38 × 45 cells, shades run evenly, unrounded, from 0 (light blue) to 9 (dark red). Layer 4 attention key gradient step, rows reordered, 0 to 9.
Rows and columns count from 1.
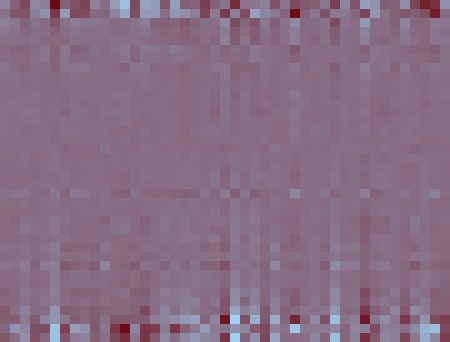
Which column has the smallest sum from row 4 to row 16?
37
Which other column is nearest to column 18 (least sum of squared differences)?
16
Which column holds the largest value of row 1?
6
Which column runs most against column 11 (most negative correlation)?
7
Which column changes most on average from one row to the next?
30
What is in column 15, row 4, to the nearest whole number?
4
